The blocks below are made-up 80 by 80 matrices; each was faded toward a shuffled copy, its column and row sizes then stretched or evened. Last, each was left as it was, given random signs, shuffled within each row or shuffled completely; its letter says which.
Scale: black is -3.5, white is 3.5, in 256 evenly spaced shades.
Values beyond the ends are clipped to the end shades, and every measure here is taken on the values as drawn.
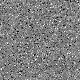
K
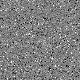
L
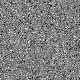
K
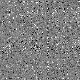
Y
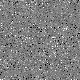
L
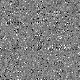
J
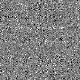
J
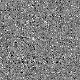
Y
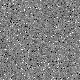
K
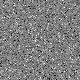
K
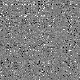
J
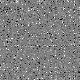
J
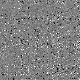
Y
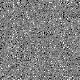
J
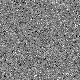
K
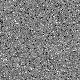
K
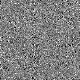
Y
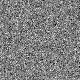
K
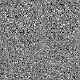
Y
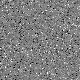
K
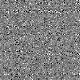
J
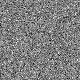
K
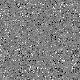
J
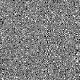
J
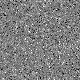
K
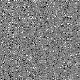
J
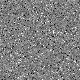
K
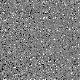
Y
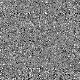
Y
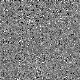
Y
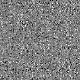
J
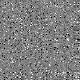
J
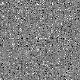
Y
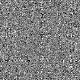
Y
